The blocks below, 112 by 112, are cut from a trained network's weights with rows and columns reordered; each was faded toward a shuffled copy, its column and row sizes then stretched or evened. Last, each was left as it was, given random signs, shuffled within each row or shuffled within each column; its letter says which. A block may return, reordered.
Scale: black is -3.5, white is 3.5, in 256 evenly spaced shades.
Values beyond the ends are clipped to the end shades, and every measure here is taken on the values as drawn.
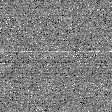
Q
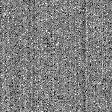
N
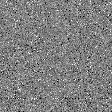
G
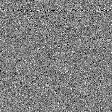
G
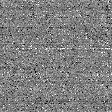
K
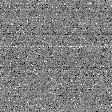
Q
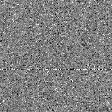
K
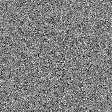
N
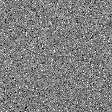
N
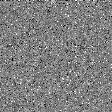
G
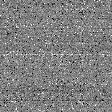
K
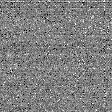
K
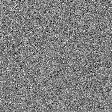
Q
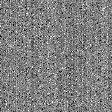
K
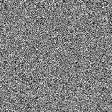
K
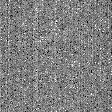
N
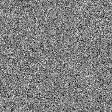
N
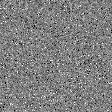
Q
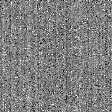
K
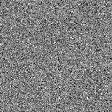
K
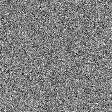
N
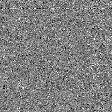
K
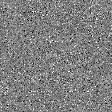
G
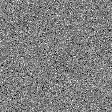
N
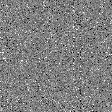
G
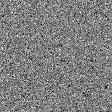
N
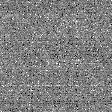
K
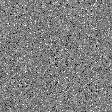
N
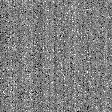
N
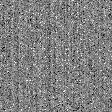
N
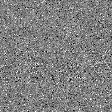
G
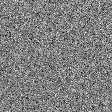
Q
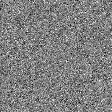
N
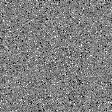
G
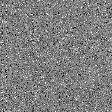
G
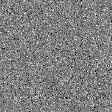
Q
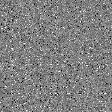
G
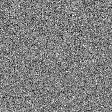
Q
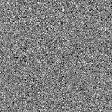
K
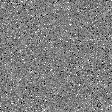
N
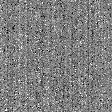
N
